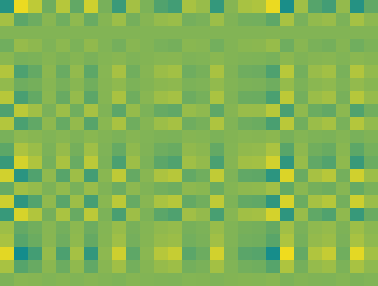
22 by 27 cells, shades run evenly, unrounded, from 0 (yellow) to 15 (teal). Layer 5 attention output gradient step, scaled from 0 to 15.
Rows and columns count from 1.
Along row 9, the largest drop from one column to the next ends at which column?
2
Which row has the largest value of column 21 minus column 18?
1
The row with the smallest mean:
20
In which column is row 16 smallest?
21
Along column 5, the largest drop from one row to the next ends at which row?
17
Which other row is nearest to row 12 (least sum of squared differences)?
15
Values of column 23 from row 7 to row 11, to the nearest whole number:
7 6 9 6 8
